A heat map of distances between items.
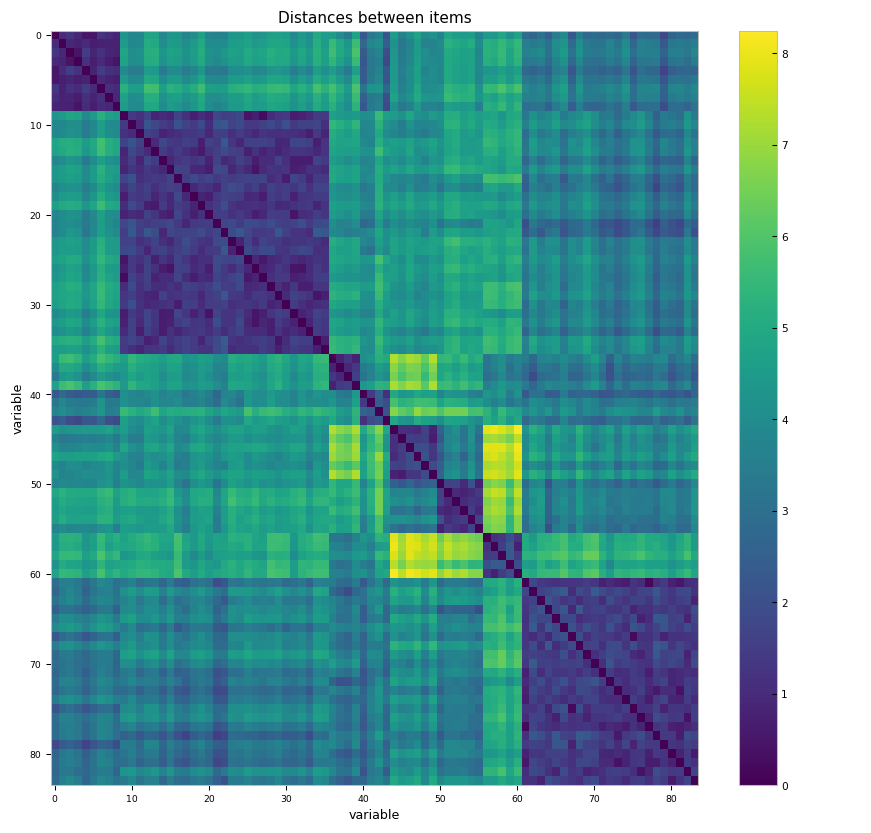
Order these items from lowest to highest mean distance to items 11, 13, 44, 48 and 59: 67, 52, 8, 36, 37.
67, 8, 52, 37, 36
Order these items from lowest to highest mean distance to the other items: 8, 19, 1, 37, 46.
19, 8, 1, 37, 46
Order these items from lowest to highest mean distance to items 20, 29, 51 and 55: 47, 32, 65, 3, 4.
32, 47, 65, 4, 3
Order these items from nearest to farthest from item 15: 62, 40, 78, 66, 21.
21, 78, 66, 40, 62
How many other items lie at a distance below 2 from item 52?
5
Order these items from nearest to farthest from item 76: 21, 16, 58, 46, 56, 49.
21, 16, 46, 49, 56, 58
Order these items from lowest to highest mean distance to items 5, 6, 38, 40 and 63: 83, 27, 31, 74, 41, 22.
83, 74, 41, 22, 31, 27
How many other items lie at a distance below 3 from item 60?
4
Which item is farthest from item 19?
6
